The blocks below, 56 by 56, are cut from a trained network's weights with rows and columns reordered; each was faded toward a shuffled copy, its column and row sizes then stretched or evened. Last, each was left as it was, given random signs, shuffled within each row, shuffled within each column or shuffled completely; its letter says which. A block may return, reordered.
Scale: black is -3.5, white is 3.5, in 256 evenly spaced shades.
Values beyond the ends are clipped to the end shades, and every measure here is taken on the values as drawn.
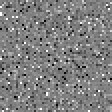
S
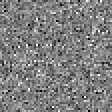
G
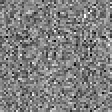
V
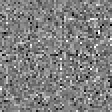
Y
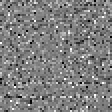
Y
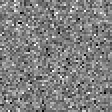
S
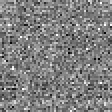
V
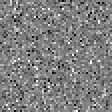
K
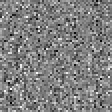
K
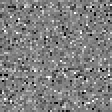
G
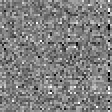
V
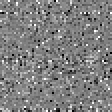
G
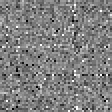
V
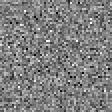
S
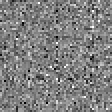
Y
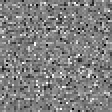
G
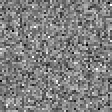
S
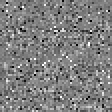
Y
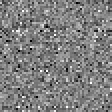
V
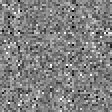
Y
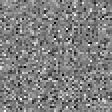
V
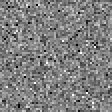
S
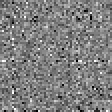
Y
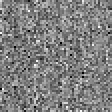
K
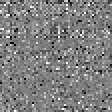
V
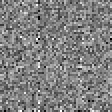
Y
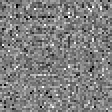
V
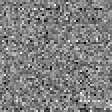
V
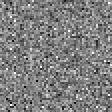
K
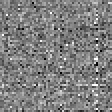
V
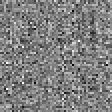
V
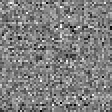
V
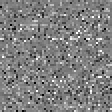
G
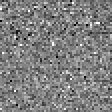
G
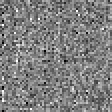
K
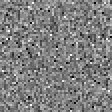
S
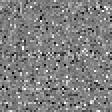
G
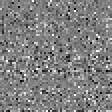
V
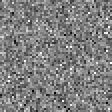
S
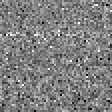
G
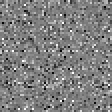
V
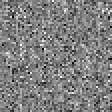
K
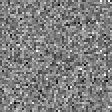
S
